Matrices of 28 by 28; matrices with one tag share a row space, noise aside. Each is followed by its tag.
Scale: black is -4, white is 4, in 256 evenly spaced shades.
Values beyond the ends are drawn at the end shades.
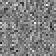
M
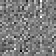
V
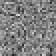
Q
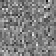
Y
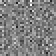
M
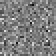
M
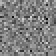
M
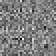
Y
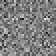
M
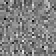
Y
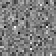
M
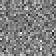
V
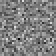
Q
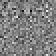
M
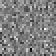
M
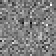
M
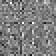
Y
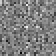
V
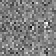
Y
